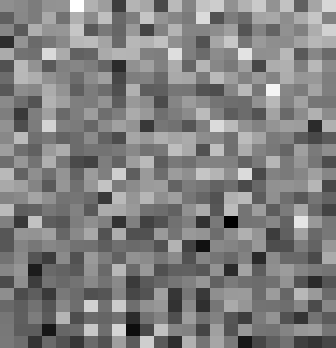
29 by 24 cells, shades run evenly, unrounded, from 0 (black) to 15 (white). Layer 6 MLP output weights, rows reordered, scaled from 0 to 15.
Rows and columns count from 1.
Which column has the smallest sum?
3
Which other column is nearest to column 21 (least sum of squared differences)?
8
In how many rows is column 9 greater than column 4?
13
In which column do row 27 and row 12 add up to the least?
22
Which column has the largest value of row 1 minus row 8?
6
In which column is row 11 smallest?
23
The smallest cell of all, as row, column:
19, 17
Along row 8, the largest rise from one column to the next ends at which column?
20
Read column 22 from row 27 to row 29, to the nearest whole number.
3 9 4
